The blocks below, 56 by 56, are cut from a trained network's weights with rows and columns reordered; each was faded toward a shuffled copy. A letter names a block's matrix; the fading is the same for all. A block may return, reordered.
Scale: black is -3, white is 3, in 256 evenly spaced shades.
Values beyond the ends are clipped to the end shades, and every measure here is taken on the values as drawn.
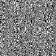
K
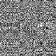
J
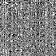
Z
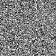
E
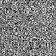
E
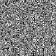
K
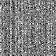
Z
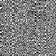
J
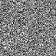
J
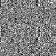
J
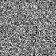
E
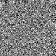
E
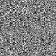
J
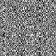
J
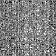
Z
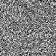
E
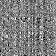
Z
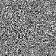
E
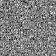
E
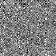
K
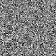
E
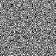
J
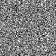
E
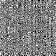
Z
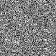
E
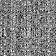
Z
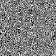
K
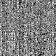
Z
